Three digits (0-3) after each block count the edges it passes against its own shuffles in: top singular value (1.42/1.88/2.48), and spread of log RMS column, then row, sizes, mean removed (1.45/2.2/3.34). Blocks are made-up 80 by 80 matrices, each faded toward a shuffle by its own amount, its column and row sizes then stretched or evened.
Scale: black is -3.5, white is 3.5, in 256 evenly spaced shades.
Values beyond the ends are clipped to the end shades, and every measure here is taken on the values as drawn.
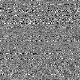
1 0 3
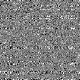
2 0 2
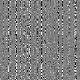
3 3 0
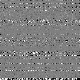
2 1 3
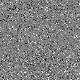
1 0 1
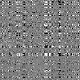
3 2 3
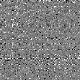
2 1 2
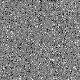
1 1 0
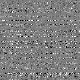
1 1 3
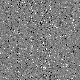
0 1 0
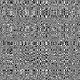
3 2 2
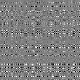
3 2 3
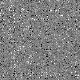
0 1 1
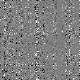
1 3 2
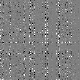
1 3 1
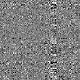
2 2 2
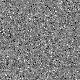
0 0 0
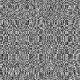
3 2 1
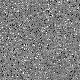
1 0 0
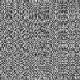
3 2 1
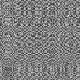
3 0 2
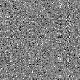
2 1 0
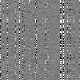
3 3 0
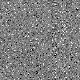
1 1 0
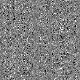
0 2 0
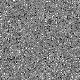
1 1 0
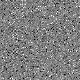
1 1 0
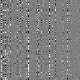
3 3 1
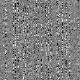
1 3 0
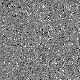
1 1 1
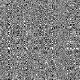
2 2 1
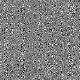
0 2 1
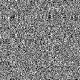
2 0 1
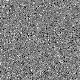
0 0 1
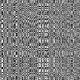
3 3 0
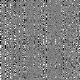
2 3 1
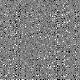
2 2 2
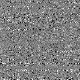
0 1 2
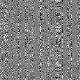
2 3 0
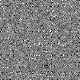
1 1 2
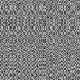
3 2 1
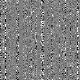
1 3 0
